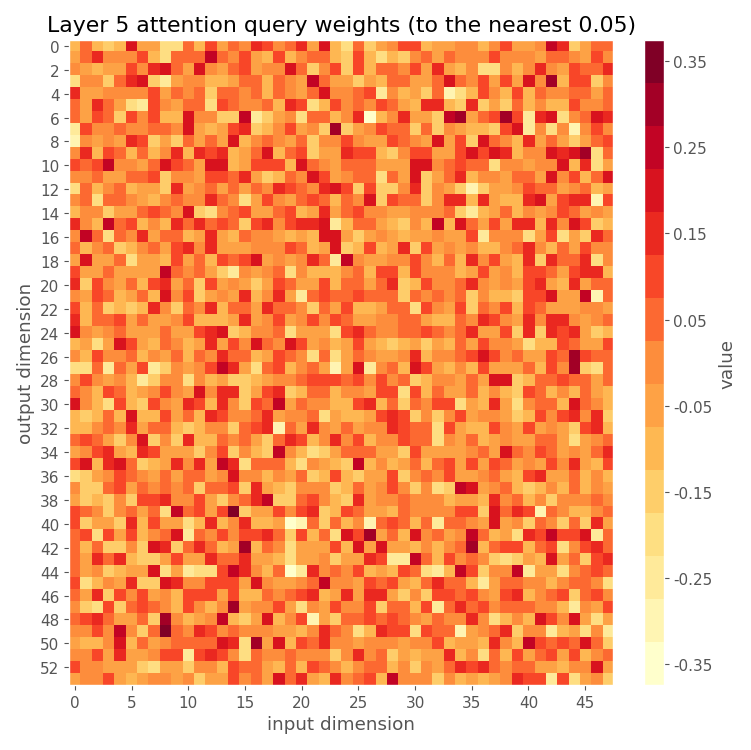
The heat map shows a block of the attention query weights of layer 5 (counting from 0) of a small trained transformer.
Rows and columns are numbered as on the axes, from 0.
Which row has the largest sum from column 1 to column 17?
10
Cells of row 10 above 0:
26
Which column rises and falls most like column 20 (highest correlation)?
43
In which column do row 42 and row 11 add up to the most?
15
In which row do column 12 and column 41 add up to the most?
13
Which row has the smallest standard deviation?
23
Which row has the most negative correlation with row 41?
7
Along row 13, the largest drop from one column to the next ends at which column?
46
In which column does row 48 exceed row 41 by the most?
2
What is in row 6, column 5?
0.1
